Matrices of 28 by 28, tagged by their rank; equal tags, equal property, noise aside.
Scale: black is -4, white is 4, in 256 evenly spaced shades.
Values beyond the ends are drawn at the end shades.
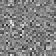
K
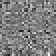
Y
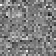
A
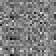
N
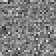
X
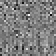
K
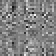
N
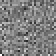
N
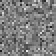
X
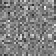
K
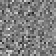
A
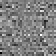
Y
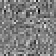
A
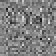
N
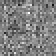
A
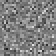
K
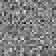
A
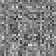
Y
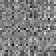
Y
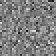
Y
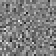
X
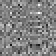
Y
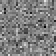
A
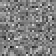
Y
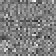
A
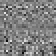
N
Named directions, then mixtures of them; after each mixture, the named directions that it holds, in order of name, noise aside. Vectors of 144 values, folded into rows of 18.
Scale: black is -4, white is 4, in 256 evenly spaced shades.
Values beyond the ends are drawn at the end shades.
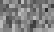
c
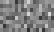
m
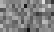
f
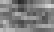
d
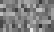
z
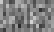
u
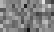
f.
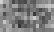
d, u.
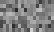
z.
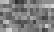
d, m.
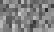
c.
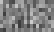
u.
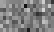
f.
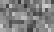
c, d, f.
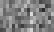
f, u, z.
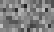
c, f, z.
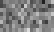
c, f.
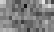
d, f.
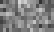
d, z.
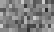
c, f, u.
